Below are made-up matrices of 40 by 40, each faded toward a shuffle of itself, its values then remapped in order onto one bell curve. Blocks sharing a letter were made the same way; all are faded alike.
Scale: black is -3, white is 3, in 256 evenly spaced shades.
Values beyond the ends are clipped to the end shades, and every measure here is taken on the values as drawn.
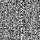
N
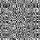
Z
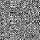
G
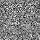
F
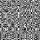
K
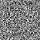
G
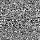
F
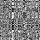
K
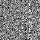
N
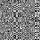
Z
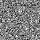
F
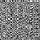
K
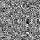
G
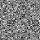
G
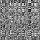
K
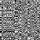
K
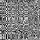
Z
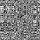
K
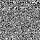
F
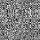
K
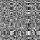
Z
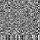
K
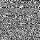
F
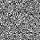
G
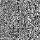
N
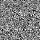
F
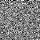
F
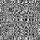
K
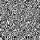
G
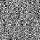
G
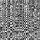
Z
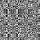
Z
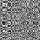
Z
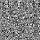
G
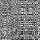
Z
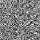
G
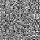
G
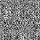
G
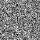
N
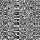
Z
